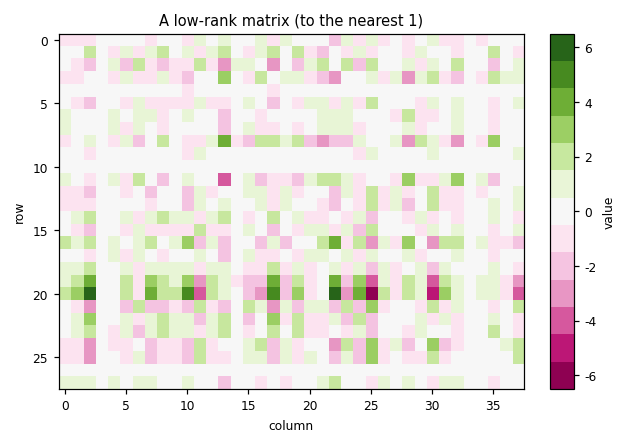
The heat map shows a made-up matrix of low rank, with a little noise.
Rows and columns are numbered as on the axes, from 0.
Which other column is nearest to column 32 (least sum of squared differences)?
21
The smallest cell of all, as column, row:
25, 20
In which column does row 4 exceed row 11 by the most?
13
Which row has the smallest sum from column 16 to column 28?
3
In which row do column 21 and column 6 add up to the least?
8
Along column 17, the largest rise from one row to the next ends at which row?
22
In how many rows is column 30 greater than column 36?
12
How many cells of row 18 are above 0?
18
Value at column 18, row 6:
0
